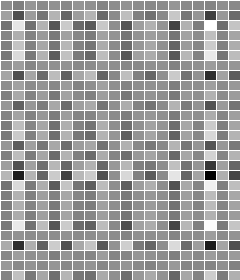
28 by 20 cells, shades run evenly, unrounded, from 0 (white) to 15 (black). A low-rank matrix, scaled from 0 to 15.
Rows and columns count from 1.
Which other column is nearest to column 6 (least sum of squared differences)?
20
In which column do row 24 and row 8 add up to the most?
18
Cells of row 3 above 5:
12
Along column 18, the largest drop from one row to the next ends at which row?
19
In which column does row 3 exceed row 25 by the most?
15
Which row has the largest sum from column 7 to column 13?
23
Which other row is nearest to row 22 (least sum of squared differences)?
10
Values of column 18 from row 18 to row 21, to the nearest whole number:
15 1 4 4
